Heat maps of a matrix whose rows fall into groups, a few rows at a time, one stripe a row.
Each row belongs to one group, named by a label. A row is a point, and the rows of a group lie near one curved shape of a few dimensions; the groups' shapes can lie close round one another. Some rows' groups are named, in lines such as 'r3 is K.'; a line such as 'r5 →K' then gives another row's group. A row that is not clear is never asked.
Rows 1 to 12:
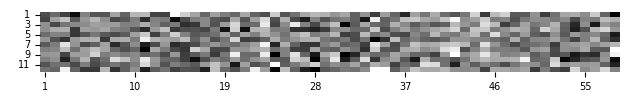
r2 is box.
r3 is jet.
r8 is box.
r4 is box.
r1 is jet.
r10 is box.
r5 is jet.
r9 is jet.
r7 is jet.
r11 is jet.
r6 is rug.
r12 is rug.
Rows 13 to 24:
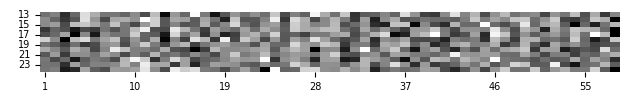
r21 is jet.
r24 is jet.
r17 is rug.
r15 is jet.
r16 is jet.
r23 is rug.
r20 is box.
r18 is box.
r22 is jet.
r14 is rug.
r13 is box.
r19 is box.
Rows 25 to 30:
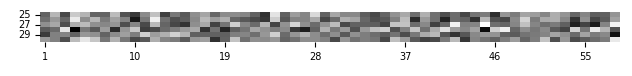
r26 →jet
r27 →jet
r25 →jet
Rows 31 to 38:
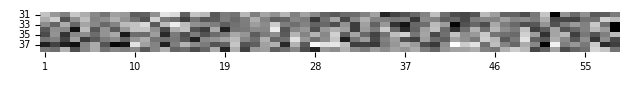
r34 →rug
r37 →box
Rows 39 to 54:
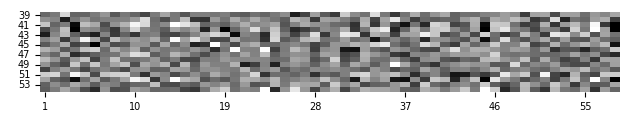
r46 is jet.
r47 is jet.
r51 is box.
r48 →box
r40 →box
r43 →jet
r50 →jet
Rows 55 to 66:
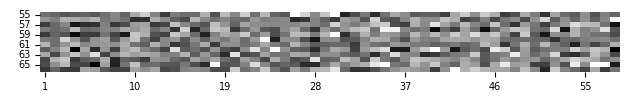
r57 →jet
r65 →rug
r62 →rug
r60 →jet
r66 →box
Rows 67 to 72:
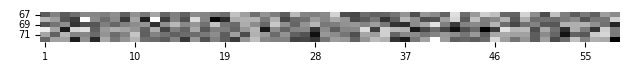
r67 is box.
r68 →box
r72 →rug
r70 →box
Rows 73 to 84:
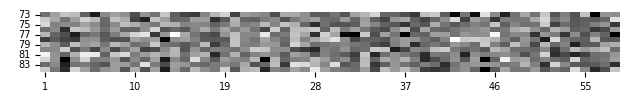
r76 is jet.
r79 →jet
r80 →rug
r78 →box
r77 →jet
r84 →box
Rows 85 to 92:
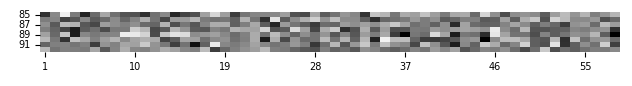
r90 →box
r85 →jet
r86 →jet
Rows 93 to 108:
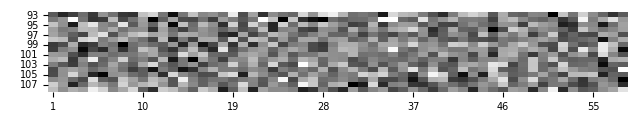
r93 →box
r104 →jet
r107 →jet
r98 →box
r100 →rug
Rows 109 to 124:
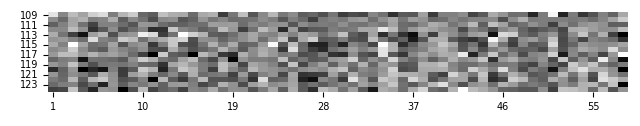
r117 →box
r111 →jet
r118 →rug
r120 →jet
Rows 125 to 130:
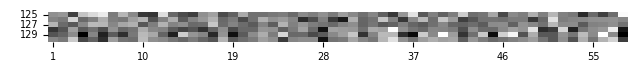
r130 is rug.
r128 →rug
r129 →rug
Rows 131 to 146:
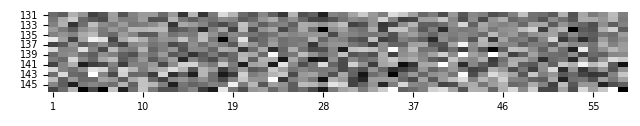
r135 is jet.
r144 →jet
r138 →box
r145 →box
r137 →box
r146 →rug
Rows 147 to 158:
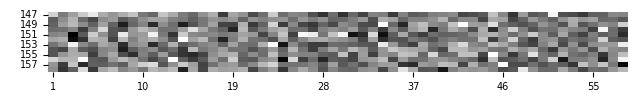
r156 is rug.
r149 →box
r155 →jet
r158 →rug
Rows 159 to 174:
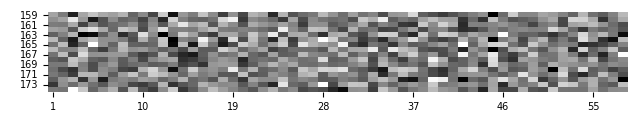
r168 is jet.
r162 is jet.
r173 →jet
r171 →rug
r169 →jet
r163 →jet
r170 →box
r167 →jet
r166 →box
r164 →box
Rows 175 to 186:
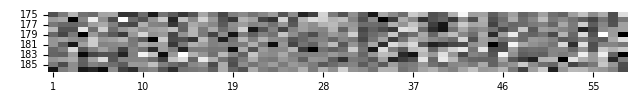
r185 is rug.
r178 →rug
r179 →rug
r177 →box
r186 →jet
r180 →box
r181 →box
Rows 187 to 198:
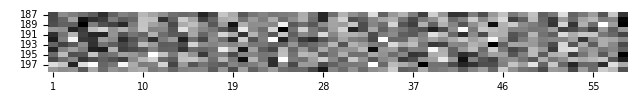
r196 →jet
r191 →jet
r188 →jet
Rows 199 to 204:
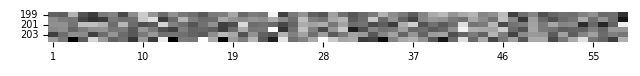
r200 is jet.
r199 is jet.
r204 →box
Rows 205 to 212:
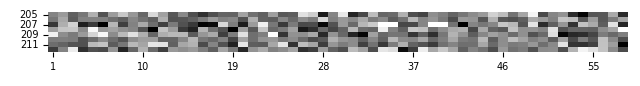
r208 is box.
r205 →box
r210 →rug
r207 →rug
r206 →jet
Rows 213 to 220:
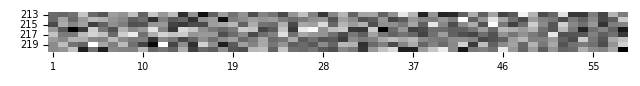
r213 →rug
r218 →box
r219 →box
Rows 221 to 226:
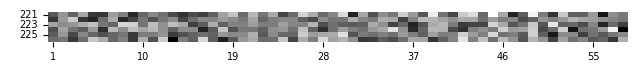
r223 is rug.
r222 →jet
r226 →box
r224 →rug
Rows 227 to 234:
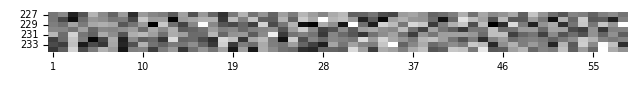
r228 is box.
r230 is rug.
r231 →jet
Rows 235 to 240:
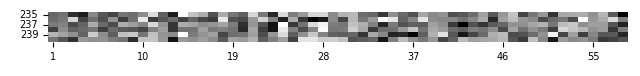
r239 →rug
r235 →jet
